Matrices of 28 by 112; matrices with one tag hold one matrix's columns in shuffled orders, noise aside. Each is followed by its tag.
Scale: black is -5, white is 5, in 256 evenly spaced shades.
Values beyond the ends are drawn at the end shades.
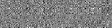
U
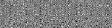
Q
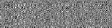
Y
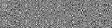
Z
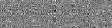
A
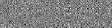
U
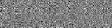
U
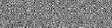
U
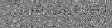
A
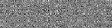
A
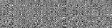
Q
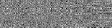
U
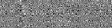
A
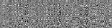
Q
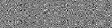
Z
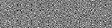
Z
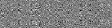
Z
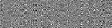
Z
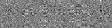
A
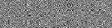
Z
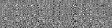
Q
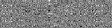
A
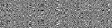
Z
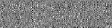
Y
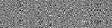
Z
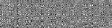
Q
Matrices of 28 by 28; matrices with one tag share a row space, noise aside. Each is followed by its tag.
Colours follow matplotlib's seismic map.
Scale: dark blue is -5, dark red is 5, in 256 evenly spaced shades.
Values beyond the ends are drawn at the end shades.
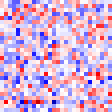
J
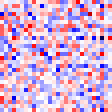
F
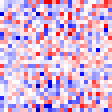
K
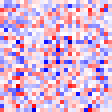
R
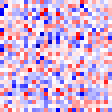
K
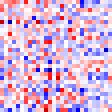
K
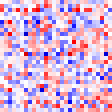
K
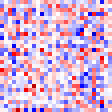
F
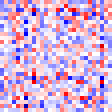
F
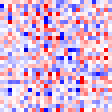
K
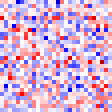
R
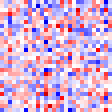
K
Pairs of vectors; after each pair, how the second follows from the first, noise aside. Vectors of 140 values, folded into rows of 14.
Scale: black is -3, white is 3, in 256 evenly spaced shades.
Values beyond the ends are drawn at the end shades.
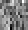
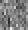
negated, partly zeroed.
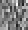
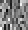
reversed.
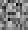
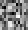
copied.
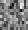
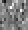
negated, partly zeroed.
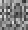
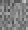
negated, shrunk.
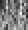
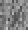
wrapped around, shrunk.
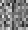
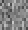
negated, shrunk.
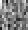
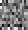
sign-scrambled.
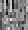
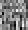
reversed.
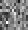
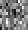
sign-scrambled.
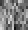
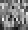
sign-scrambled.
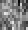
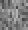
wrapped around, negated, shrunk.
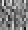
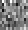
sign-scrambled.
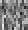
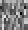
copied.
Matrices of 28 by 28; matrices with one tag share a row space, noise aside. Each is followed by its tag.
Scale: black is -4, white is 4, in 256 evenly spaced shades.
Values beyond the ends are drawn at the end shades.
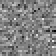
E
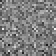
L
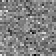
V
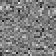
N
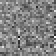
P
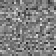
P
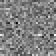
N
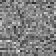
P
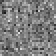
N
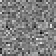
L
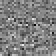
E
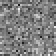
N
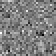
L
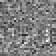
E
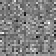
P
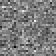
E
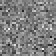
L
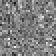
L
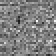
P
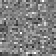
V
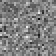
V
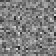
P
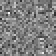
L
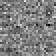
P
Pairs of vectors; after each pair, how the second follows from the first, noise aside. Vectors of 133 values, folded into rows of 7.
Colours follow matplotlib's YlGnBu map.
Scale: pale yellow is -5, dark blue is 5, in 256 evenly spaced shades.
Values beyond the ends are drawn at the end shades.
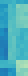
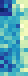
reversed, negated, scaled up.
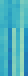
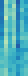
reversed.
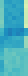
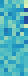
sign-scrambled.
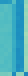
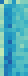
reversed.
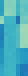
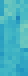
shrunk.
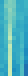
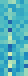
sign-scrambled.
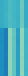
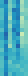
reversed, negated.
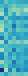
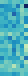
reversed.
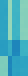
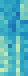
reversed.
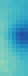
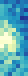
reversed, negated, scaled up.
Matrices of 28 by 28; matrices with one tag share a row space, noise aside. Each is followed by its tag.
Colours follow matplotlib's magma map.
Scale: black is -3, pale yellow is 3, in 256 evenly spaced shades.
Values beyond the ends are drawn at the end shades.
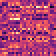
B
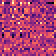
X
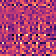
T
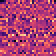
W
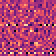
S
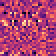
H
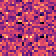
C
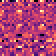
C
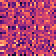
W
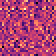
S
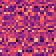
C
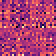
X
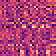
T
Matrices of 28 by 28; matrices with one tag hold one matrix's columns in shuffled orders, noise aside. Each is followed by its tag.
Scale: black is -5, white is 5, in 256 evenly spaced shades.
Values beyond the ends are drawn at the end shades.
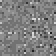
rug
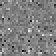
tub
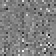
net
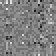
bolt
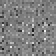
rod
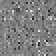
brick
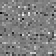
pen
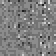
bolt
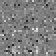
tub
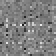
rod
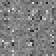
brick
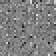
bolt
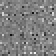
pen
